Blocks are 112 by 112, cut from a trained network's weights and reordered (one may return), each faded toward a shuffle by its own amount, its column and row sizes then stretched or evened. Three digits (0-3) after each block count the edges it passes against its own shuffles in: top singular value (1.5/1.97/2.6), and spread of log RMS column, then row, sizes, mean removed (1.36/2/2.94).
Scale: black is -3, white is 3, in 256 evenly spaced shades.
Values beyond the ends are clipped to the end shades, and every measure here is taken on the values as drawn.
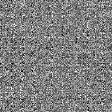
0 3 1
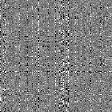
2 3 2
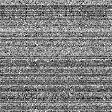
3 1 2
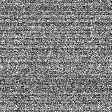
2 1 0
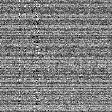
3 2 0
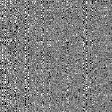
2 3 1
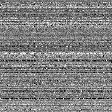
3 0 3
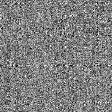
1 1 1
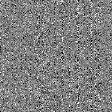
0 3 0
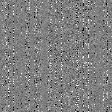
0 3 0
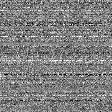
2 0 3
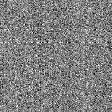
1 0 1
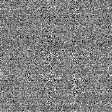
0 2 2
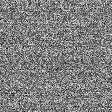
0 0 1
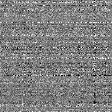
1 2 3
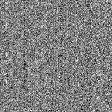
1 1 0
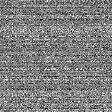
2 1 3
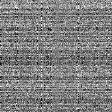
3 3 0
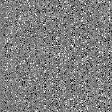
1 3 0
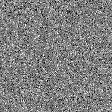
1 0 0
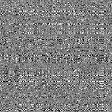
3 1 3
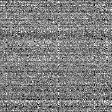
2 2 2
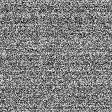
1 0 0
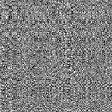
3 1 1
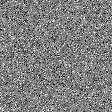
0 0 0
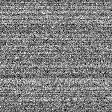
2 0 0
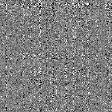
0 3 2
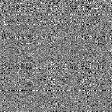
2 2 3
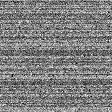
3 0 1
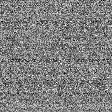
0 0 2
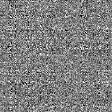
0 3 2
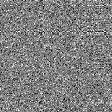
2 0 1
